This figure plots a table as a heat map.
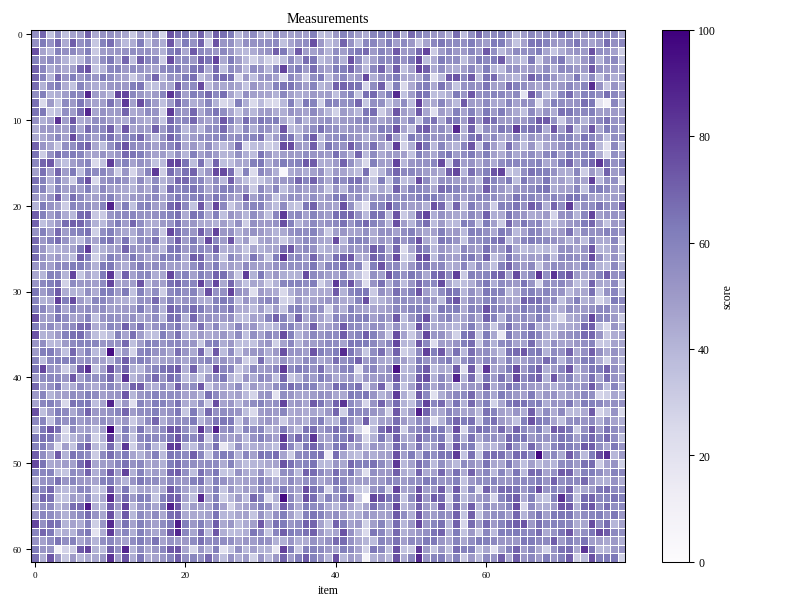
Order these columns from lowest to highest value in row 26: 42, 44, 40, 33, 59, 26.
44, 59, 26, 40, 42, 33
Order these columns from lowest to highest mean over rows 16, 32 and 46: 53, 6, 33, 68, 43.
33, 43, 6, 53, 68
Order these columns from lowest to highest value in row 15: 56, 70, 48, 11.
11, 70, 56, 48
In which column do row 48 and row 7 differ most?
25
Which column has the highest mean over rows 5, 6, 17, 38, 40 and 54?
74
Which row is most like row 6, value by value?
41
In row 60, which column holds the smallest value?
3
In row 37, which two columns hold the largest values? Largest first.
10, 41
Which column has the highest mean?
48
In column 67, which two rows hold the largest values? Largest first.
49, 28
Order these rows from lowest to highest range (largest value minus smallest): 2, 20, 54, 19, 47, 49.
19, 2, 47, 20, 49, 54
